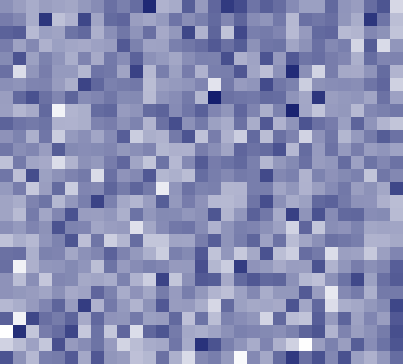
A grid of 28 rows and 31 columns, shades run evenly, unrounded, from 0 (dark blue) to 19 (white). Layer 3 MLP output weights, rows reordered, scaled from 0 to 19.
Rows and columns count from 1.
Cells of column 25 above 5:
23
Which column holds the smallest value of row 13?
16
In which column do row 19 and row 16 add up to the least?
8
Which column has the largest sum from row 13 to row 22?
2
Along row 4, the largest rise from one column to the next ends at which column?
30
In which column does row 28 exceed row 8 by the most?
19
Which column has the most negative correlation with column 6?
9
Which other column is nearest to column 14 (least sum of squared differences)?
4
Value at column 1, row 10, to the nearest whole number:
6
